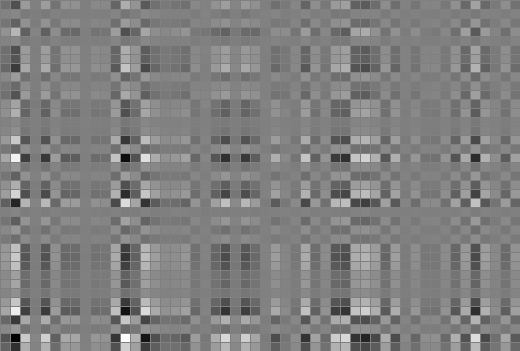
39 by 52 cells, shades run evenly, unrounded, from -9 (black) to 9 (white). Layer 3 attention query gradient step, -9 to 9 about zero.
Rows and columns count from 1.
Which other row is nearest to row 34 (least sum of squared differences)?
16
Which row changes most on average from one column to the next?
38
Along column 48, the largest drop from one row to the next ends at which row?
18
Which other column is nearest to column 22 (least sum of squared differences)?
46
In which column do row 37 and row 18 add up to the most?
2
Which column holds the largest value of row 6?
13
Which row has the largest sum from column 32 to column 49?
4
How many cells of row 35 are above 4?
6
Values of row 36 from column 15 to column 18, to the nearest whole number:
-4 -2 -1 -1
